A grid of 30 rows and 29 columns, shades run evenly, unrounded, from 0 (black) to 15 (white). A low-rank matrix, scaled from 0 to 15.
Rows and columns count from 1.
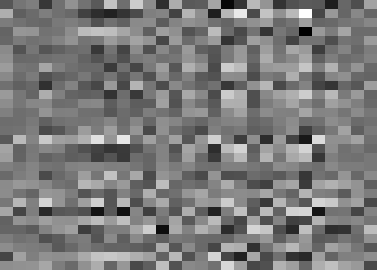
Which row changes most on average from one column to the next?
24
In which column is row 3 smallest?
8
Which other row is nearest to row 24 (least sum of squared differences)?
18
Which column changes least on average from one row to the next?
3
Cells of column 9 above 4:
26
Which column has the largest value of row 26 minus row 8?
20
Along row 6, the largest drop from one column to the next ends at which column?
25
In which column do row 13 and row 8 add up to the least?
9
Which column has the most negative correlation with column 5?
23
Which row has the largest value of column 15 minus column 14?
2
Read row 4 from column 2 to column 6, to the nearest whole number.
9 9 7 7 8
